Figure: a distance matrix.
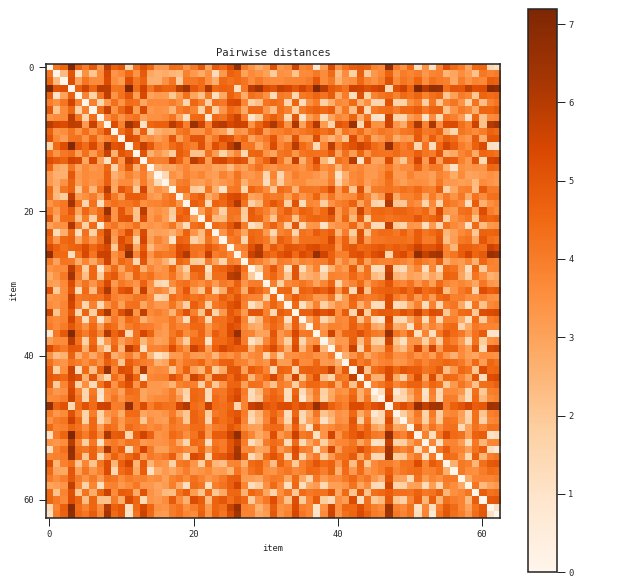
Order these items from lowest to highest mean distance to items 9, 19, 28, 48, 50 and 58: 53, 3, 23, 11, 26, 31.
53, 23, 11, 31, 26, 3
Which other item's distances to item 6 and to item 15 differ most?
32
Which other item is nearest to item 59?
31
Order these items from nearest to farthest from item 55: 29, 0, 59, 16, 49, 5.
59, 16, 5, 49, 29, 0
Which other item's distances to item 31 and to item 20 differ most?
34
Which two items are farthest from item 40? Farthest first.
8, 3
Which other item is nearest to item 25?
9
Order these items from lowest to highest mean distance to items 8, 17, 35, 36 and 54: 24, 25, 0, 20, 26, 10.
10, 24, 0, 20, 25, 26
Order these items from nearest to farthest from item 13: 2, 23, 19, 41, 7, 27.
7, 19, 41, 2, 27, 23
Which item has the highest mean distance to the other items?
3
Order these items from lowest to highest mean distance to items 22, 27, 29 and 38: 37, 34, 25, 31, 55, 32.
37, 32, 55, 31, 34, 25
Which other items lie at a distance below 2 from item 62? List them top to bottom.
0, 11, 37, 51, 53, 61
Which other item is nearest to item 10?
41
